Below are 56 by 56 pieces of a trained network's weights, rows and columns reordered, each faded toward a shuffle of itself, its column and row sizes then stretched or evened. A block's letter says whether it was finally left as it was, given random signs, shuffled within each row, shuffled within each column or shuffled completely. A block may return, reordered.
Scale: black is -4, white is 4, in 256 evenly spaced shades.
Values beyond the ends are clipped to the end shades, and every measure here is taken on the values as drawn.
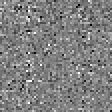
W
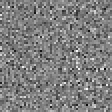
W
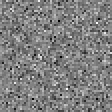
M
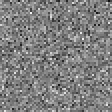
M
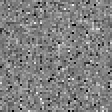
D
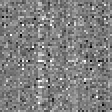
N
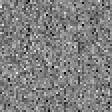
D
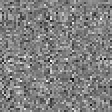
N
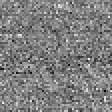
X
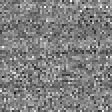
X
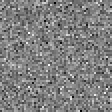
M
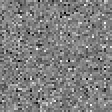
W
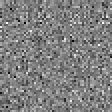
N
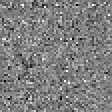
W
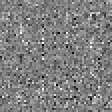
W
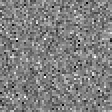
D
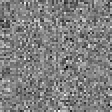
N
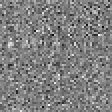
N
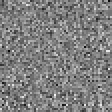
W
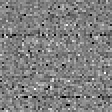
X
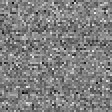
X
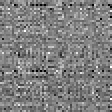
N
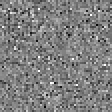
X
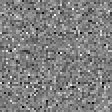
X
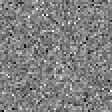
M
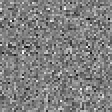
W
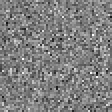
X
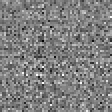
N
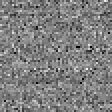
X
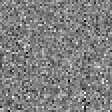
D
